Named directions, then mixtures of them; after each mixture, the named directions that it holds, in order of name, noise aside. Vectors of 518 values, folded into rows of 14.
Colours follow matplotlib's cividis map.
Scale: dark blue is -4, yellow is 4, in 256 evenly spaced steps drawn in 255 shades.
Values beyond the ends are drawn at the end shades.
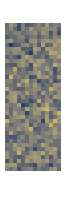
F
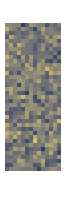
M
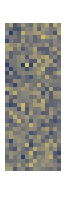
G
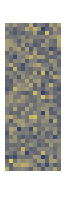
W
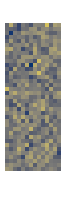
F, G.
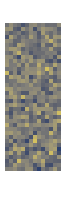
F, M.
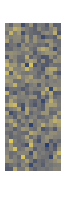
G.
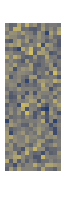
F, W.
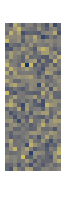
G.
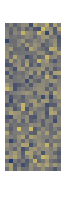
G, W.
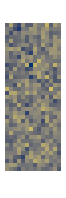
F, G.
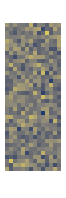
W.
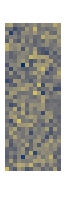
G, W.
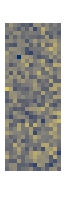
F, M, W.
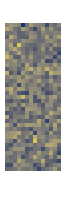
M.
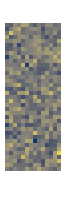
G, M.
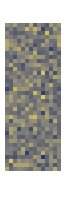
W.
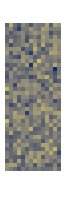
F, G.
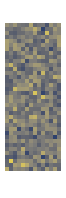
W.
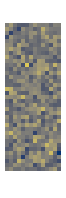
F, G, M.
